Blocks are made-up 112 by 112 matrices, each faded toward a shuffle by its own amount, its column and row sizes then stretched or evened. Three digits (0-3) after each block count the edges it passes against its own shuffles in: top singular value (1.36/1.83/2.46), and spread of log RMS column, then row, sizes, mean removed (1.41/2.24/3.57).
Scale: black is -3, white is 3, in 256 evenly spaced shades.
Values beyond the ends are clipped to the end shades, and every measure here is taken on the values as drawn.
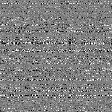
2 0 3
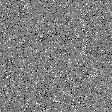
0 1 0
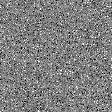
0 1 0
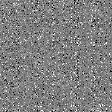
0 2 1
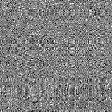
3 0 1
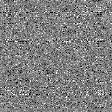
2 1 2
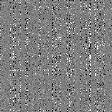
0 3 2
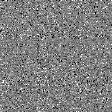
0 1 2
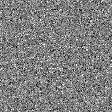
0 0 1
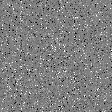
0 1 0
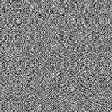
3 0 0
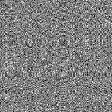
3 1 0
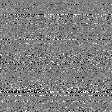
2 0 3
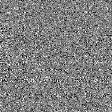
0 1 2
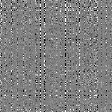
3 3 2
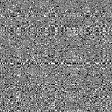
3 1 2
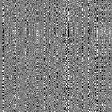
3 3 0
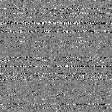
2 0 3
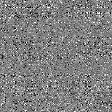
2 1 2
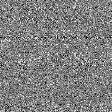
1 1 2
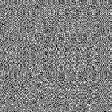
3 0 1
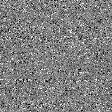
0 0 2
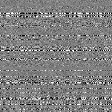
3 0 3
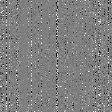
1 3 1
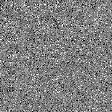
1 1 1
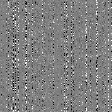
1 3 0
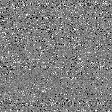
1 0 2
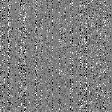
1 3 0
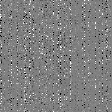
0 3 1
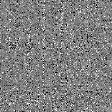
2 2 1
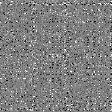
2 2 2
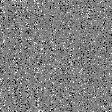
0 2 1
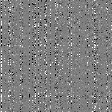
2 3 1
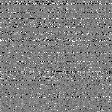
2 1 3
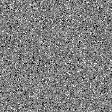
0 1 1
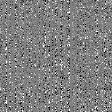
0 3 1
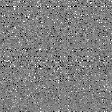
2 1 2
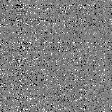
0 2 2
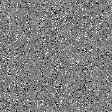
0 2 1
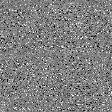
1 0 2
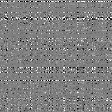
3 2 3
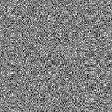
3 1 0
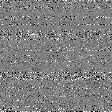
0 0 3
